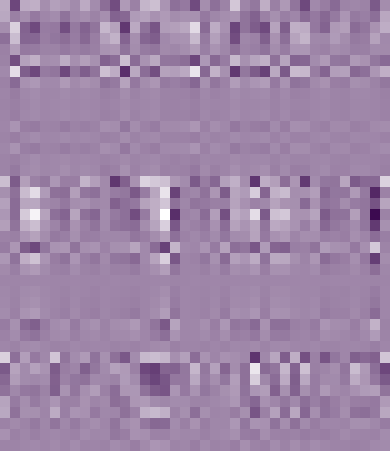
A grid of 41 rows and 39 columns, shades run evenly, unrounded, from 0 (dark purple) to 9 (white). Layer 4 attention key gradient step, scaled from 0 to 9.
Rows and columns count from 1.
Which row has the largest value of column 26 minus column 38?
20
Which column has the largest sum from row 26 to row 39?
24
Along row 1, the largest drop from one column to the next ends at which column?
2
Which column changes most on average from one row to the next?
26
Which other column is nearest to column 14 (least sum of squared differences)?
23
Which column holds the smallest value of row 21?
38
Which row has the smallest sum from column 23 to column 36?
33
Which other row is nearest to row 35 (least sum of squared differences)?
34
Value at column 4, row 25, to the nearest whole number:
5
